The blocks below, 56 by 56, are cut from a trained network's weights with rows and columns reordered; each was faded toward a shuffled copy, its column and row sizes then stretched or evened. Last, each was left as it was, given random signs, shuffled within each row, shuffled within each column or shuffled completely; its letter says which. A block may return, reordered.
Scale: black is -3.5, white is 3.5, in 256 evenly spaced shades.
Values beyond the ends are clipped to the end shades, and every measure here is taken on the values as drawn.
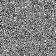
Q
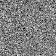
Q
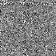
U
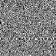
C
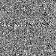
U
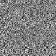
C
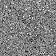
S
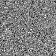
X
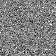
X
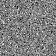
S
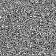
X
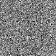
U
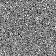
S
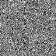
U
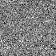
X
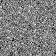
S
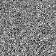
U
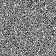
S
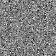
Q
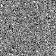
Q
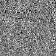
U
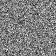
S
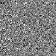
C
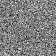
S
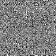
U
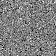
S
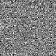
C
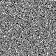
S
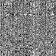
C
